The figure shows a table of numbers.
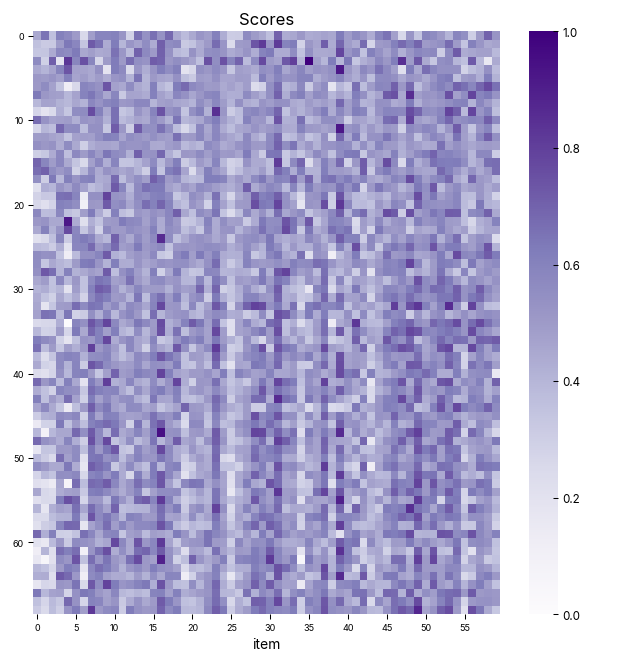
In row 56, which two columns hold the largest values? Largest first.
48, 23
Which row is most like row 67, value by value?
1
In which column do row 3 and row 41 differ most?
6
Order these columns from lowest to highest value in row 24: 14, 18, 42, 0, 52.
0, 42, 18, 52, 14
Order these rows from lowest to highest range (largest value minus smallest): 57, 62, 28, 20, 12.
12, 57, 28, 20, 62
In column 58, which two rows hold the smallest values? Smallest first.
3, 62
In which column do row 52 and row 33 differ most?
39
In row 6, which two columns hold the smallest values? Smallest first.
4, 38
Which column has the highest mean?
31
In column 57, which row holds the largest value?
34
